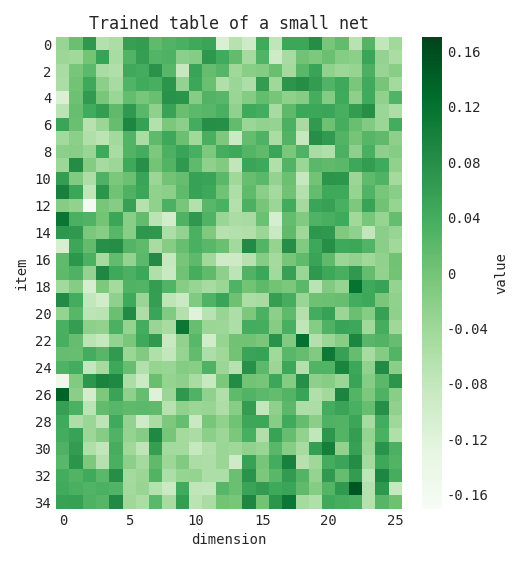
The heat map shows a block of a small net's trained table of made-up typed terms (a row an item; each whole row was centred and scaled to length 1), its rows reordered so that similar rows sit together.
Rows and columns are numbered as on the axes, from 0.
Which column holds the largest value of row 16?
7
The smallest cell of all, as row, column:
12, 2
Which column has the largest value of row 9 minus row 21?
23
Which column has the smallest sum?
13
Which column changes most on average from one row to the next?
3
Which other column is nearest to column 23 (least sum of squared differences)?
5
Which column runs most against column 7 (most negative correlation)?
21
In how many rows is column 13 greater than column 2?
17
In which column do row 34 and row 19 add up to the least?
8
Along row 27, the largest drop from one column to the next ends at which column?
15
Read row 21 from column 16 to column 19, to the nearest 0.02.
-0.02 0.04 -0.08 -0.02
